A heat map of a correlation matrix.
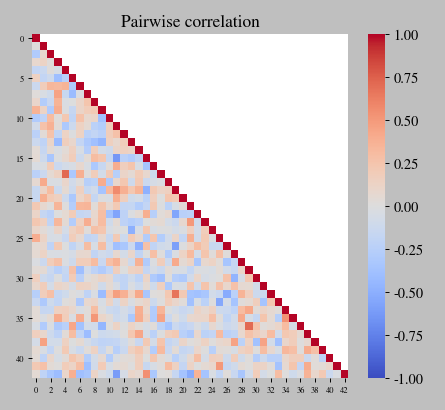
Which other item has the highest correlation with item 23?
21
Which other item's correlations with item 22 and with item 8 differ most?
28
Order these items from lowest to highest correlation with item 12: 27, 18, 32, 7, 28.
7, 27, 28, 18, 32
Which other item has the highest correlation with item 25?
41
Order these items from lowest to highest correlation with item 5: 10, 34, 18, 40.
10, 18, 34, 40
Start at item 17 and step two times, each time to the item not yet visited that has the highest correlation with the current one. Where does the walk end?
6
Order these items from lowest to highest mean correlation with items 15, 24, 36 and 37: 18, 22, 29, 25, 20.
20, 18, 25, 22, 29
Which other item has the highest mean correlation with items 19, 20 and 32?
11
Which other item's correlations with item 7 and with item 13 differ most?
3
